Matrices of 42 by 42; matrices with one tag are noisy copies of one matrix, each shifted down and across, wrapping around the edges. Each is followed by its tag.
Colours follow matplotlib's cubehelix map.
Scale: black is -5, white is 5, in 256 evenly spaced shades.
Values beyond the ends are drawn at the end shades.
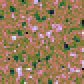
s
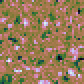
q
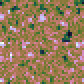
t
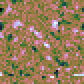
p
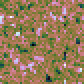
s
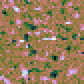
p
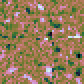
p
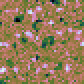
q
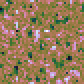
s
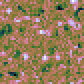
q
